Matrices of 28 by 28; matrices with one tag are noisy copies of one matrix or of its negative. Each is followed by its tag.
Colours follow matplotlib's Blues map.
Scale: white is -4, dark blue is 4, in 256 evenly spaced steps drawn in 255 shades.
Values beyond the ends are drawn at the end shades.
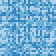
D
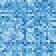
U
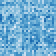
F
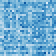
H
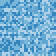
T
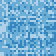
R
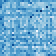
H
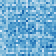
R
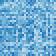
U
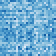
U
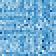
T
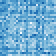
R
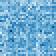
R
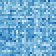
U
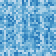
F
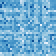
T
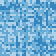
U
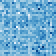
H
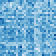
U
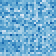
T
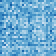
H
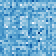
H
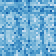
F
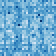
F
